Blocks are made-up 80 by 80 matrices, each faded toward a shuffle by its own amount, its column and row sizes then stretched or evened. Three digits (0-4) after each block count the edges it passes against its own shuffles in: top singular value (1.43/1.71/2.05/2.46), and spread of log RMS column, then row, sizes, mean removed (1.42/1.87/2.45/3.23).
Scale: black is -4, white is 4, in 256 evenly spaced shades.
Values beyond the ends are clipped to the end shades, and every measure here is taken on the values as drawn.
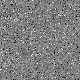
0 0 0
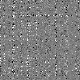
0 3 2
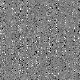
0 3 0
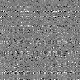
4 0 3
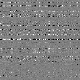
4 1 4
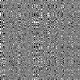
4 4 2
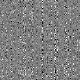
2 4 0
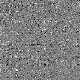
1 1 2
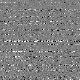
2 0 4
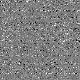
0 0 3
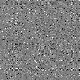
3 1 1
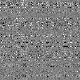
2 2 4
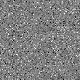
2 0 0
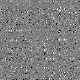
1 2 3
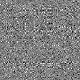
3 1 2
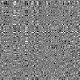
4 2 3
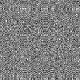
4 0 2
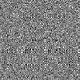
3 1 2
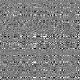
4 2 4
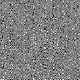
3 2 0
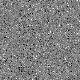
0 1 0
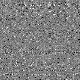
1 0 3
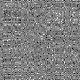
4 1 0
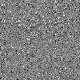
2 1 0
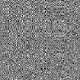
4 3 1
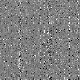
3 3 1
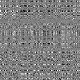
4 1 4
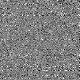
2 1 3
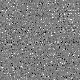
1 0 1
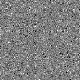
3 1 1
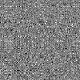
3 0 2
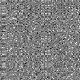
4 0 1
